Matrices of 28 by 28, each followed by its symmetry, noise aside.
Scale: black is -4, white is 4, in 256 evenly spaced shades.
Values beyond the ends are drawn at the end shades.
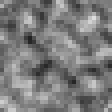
symmetric across the other diagonal.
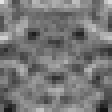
mirrored left to right.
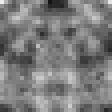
mirrored left to right.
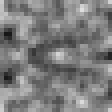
mirrored top to bottom.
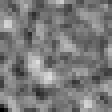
symmetric across the other diagonal.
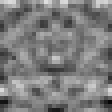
mirrored left to right.
